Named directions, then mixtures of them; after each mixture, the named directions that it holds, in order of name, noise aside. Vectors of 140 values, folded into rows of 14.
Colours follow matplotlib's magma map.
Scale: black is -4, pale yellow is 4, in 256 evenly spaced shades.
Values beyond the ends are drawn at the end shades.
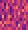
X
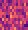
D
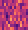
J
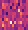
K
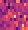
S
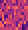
D, S, X.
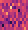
K, X.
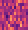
J.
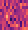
J, S.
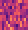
J.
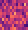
D.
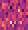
K.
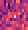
S, X.
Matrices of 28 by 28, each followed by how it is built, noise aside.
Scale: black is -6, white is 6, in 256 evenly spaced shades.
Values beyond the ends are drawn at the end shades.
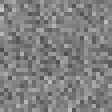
repeating columns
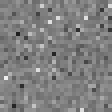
sparse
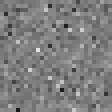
sparse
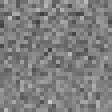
repeating columns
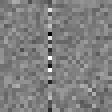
uneven columns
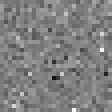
sparse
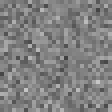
noise
